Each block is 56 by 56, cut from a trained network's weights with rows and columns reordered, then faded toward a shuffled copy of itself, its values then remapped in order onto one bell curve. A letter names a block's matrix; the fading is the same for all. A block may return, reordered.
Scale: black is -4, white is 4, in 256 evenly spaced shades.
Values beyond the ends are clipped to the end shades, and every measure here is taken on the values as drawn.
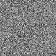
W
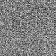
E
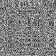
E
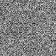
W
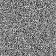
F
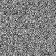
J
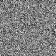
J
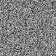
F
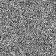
W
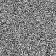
W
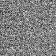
J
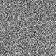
E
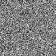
J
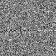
W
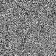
F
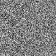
E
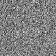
J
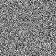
J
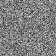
J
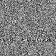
W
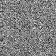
J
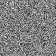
J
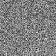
E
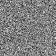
F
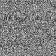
J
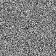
F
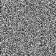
E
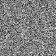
F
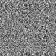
E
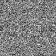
J
